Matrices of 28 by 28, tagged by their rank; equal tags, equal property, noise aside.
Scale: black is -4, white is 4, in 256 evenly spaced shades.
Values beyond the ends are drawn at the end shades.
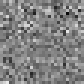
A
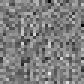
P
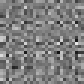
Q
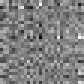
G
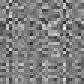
Q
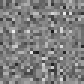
P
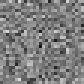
P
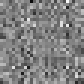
P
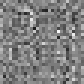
P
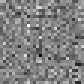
A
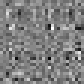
G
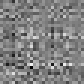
G
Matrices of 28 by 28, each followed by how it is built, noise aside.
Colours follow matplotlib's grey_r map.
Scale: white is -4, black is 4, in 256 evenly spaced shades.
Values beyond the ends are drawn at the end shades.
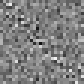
banded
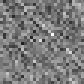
Toeplitz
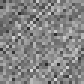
Hankel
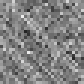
Toeplitz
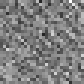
Toeplitz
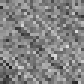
Toeplitz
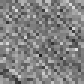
Toeplitz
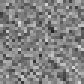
Toeplitz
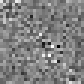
block diagonal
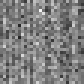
blocks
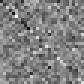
diagonal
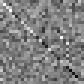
diagonal
